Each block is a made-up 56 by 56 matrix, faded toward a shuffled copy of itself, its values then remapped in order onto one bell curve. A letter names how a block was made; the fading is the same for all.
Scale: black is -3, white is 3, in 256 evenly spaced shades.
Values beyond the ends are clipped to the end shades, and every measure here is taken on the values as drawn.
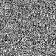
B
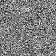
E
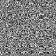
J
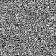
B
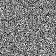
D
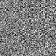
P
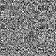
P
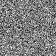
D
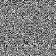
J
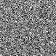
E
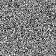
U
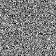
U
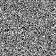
E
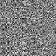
P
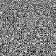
J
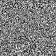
U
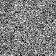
E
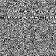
J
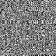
P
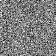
E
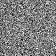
D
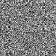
B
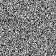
D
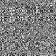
J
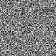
J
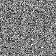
U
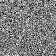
D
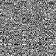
J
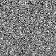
E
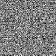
P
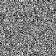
B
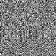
P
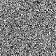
E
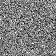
D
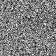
D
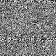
U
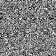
U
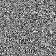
E
